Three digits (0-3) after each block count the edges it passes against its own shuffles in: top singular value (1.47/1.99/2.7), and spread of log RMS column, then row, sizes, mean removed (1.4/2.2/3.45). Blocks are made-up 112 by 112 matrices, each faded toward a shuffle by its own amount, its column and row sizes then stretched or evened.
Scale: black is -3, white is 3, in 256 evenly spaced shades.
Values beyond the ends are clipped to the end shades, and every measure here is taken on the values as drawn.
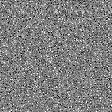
2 0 0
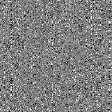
2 2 0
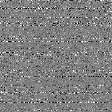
1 0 3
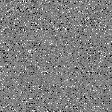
1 0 2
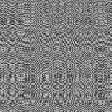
3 1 2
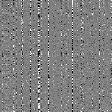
3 3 1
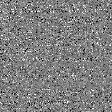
1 1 2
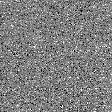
1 0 1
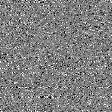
1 0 2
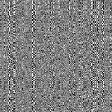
3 3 0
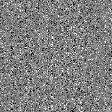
1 2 0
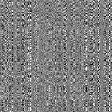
3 3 1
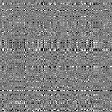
3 2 3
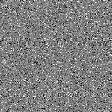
2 0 1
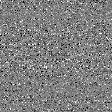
1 0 2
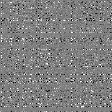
0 2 3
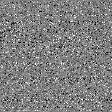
0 0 2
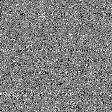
0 0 2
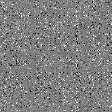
0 2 2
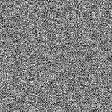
2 0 0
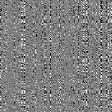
3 3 1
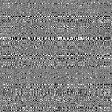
3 1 3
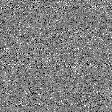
0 0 2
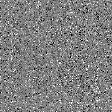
0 2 1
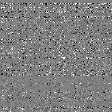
0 2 3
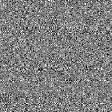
2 1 2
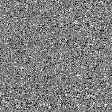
0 1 1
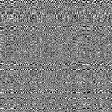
3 1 3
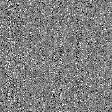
1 2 0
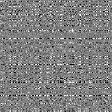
3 2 3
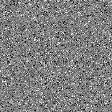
1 0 1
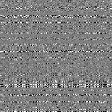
3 1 3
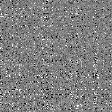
0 2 2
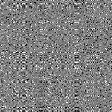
3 1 2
